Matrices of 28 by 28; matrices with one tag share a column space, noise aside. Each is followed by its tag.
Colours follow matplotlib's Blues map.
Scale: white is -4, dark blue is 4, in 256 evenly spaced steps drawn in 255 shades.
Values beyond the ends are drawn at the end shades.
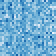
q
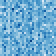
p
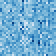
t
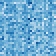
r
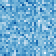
t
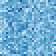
p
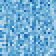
t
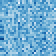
r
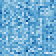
r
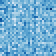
r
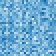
r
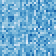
t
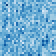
t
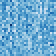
q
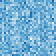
r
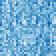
t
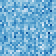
p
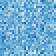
p
